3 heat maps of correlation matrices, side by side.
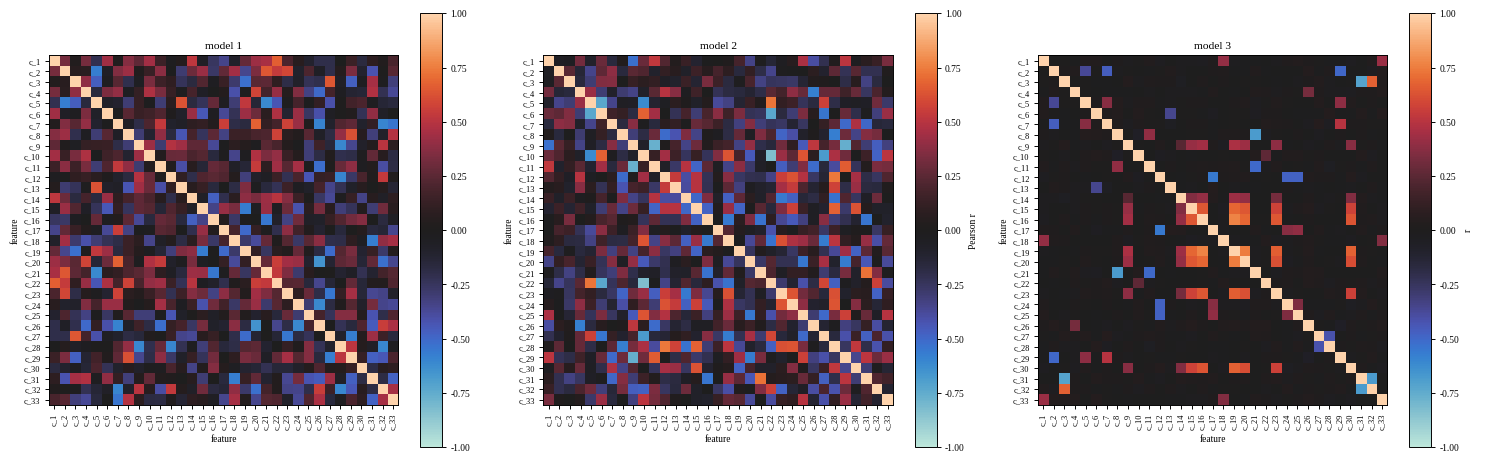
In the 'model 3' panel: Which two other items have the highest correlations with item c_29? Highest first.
c_7, c_5
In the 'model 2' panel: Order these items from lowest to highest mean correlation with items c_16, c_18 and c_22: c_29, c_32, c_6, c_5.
c_6, c_29, c_32, c_5
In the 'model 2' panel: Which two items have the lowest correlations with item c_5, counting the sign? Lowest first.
c_6, c_10
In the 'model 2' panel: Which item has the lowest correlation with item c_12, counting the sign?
c_8
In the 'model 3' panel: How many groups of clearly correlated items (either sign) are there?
10
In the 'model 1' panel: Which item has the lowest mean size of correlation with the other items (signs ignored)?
c_30
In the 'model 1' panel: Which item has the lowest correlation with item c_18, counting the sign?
c_31
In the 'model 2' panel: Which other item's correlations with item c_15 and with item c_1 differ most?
c_11
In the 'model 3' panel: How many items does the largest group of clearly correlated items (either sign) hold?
8
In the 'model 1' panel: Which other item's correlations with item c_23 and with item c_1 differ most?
c_17
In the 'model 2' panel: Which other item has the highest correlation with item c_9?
c_26
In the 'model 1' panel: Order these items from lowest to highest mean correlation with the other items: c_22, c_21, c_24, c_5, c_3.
c_5, c_3, c_24, c_21, c_22
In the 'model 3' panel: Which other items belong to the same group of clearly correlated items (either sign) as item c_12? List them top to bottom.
c_17, c_24, c_25
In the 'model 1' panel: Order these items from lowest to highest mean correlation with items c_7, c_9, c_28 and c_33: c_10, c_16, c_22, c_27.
c_27, c_16, c_10, c_22
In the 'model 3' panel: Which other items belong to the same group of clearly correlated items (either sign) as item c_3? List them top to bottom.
c_31, c_32
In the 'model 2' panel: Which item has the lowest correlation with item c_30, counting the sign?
c_19
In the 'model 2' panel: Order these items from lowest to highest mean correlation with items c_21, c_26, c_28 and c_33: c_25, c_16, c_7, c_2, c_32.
c_16, c_32, c_7, c_2, c_25
